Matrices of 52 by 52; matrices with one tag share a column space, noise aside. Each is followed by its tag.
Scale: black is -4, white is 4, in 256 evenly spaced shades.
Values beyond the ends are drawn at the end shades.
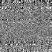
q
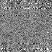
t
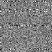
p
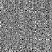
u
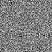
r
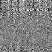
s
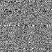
p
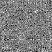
u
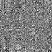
u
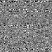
p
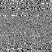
t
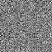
r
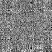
u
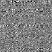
p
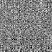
u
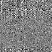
s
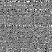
p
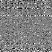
t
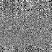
s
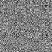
r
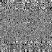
q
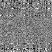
t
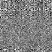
s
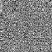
r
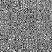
u
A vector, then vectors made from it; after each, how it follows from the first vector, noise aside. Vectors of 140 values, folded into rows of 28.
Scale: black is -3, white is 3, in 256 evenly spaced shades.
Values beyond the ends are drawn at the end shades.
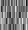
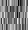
wrapped around, negated.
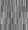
shrunk.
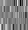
wrapped around, negated, partly zeroed.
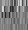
wrapped around, negated, partly zeroed.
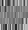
wrapped around, partly zeroed.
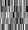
wrapped around.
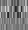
reversed, partly zeroed.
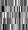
wrapped around, negated.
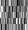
wrapped around, negated.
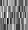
wrapped around.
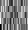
wrapped around.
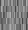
negated, shrunk.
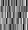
copied.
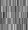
negated, shrunk.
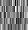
wrapped around, negated.
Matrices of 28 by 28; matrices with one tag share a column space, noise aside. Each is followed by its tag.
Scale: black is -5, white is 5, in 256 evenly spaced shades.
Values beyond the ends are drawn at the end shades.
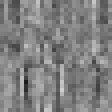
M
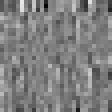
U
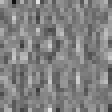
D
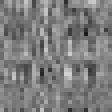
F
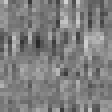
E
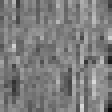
M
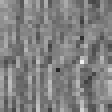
M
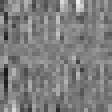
U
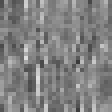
M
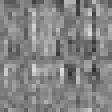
F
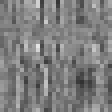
M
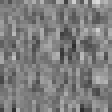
D
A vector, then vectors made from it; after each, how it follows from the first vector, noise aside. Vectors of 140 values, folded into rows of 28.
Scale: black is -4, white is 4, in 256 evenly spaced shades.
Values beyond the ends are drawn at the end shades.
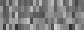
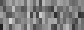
wrapped around, negated.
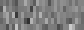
negated, partly zeroed.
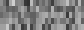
reversed, negated.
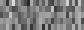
reversed, negated.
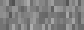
reversed, shrunk.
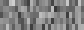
reversed, negated.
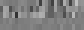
negated, partly zeroed.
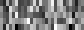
scaled up.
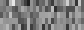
reversed, negated.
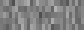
reversed, shrunk.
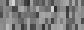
reversed, negated.
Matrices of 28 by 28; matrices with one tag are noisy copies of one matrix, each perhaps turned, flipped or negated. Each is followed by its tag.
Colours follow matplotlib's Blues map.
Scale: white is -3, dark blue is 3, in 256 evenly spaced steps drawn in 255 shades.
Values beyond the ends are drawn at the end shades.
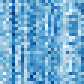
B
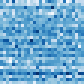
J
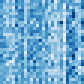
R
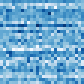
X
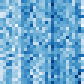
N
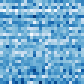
J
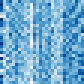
N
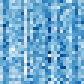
X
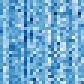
X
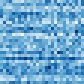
X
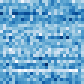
B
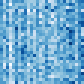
J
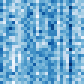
B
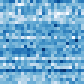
B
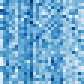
N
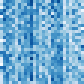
N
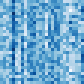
B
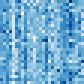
B
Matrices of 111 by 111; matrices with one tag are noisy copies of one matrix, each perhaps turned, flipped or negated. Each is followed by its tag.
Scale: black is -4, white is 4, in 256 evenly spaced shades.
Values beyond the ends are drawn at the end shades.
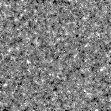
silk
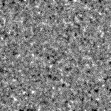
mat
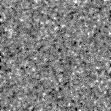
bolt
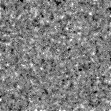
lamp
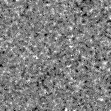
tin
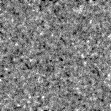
bolt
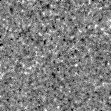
tin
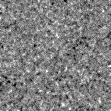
tin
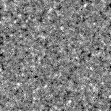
silk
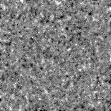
lamp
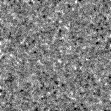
bolt
